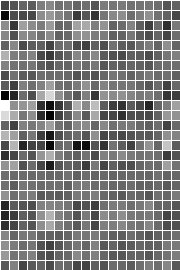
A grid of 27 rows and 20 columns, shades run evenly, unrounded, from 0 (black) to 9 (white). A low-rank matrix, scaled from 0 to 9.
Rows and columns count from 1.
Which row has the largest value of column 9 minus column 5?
11
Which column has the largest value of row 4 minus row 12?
6
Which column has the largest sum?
1
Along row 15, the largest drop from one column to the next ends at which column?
3
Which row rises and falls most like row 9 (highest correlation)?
13
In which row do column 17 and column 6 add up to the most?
10
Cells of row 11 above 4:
9
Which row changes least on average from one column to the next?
18
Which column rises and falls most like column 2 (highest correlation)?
19
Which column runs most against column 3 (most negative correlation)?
17
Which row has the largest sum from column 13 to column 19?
2
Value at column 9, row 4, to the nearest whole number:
5
